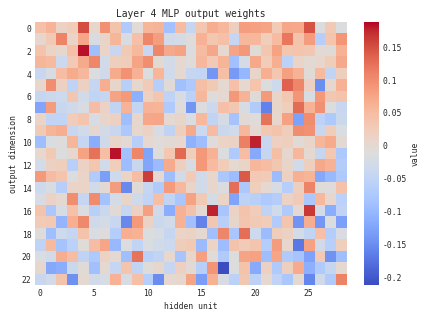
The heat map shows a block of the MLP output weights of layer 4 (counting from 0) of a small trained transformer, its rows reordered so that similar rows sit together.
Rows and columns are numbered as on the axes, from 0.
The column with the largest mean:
19
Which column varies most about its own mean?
25
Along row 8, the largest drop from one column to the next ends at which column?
24
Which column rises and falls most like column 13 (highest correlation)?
4
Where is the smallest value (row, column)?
21, 17
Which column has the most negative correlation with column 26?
0
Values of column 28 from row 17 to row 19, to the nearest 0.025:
-0.125 -0.025 0.025
